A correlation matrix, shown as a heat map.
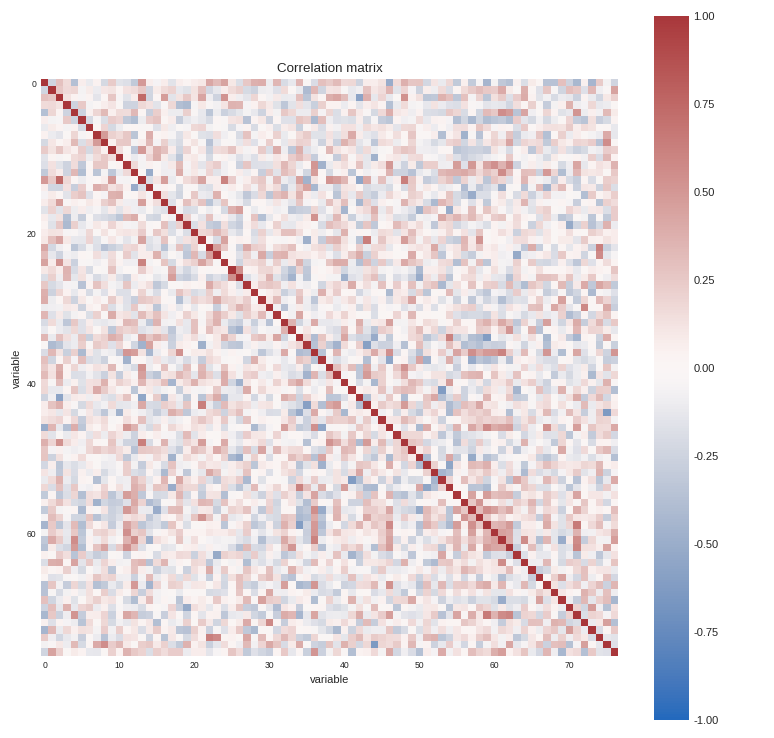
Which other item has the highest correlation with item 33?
62
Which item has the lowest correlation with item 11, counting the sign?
37
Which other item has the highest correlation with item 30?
72
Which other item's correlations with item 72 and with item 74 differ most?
23
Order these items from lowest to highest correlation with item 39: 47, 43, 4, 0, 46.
4, 46, 47, 0, 43
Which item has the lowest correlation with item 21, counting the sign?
35
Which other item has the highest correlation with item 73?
70
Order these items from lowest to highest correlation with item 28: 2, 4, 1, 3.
1, 4, 3, 2
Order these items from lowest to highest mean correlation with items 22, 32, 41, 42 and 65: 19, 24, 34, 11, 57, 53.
53, 19, 34, 24, 57, 11
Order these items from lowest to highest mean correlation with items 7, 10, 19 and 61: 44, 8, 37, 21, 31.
44, 37, 21, 31, 8
